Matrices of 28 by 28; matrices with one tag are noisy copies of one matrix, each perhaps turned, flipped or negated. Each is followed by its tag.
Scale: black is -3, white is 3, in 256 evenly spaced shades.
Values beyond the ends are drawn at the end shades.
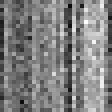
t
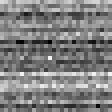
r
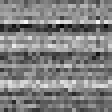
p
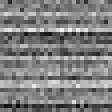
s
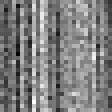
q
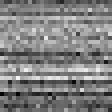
q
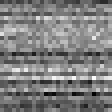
q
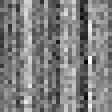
p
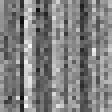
p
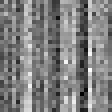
p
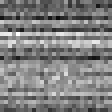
q
